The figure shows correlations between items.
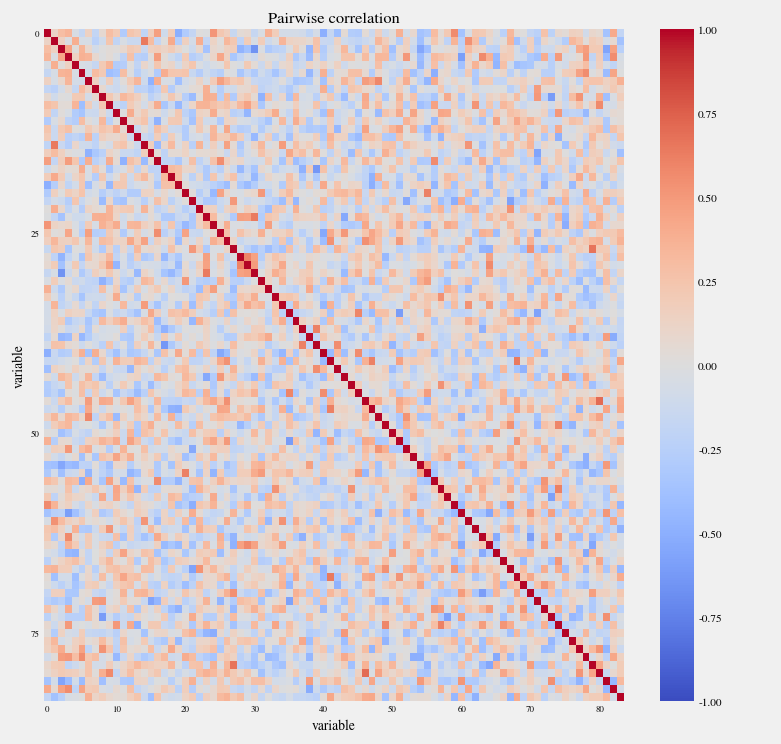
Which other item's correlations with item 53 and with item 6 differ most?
78
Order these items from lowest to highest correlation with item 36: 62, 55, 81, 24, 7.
81, 7, 24, 55, 62
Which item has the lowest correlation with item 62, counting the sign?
83
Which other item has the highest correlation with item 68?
41
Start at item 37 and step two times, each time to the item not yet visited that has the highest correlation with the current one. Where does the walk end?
42
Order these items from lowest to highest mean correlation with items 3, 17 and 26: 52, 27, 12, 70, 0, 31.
27, 70, 31, 0, 52, 12
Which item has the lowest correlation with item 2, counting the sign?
30
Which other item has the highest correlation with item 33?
57
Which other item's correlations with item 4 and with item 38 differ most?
54
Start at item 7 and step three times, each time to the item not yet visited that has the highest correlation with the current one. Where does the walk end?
77
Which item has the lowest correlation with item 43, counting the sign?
23
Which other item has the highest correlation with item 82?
3
